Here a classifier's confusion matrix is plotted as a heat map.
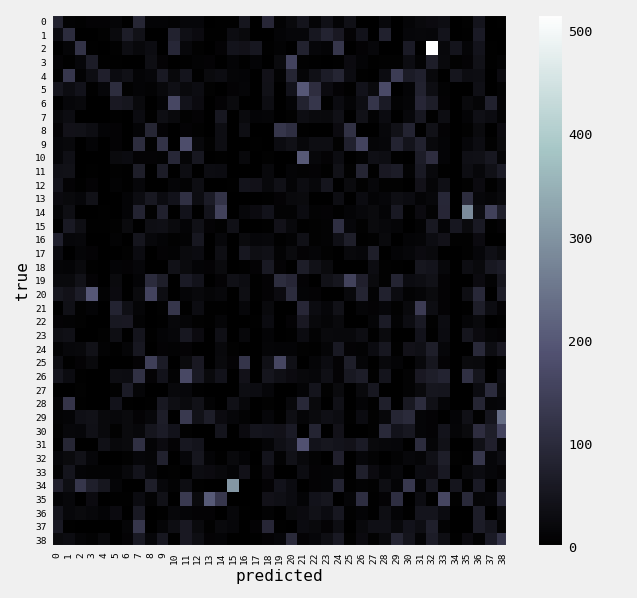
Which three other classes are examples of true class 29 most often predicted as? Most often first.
38, 11, 30
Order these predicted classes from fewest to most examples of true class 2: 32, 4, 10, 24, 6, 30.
4, 6, 30, 10, 24, 32
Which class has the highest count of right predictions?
14
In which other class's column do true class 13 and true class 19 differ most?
25
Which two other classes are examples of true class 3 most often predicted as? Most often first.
20, 32
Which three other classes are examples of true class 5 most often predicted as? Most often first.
21, 28, 22
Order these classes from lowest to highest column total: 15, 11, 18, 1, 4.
4, 15, 18, 1, 11
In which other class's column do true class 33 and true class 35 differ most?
13
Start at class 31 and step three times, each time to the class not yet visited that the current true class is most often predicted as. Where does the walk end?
32
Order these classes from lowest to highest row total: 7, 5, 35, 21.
7, 21, 5, 35
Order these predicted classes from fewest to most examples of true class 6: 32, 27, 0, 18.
0, 18, 32, 27
